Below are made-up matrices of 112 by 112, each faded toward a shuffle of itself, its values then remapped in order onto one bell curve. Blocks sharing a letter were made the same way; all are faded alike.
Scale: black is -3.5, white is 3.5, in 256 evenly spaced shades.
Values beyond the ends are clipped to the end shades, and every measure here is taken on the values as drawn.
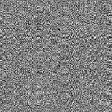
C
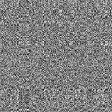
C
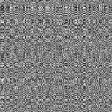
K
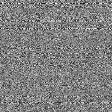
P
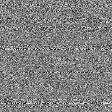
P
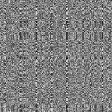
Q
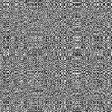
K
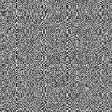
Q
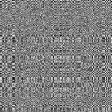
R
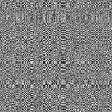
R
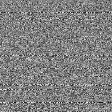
P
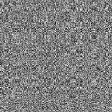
C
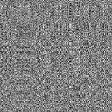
C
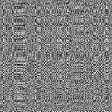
K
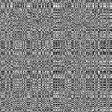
R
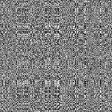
Q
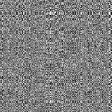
Q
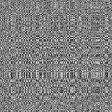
R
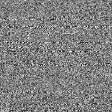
P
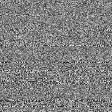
P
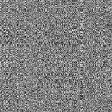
C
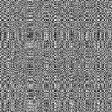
R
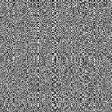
Q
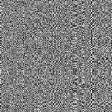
Q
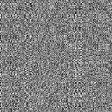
C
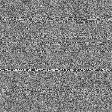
P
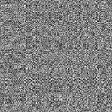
C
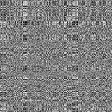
K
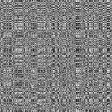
R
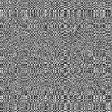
R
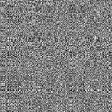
C
